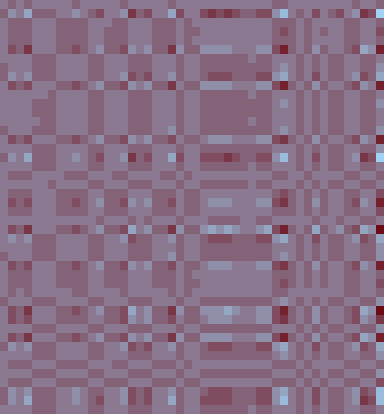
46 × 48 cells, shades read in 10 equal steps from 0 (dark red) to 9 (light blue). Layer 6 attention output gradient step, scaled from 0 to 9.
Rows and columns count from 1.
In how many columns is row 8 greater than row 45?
12
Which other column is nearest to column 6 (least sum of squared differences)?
5
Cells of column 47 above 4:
21
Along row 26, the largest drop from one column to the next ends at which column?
48
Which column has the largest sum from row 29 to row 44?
46
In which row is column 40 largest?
26
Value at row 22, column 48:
3
